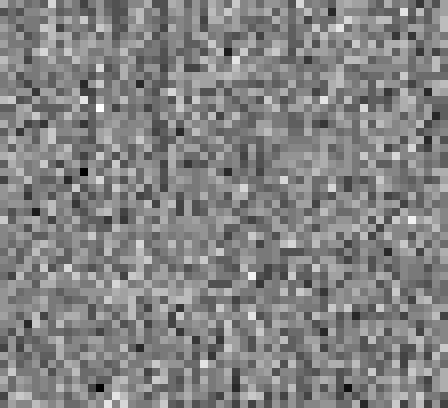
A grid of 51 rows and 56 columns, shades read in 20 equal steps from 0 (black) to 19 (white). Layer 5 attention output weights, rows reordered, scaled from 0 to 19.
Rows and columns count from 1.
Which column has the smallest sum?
54
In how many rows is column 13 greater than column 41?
26
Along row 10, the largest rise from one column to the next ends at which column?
51
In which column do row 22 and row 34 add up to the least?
11
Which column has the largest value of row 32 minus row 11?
18
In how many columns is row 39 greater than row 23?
30
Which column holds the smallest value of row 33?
44
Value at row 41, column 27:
13
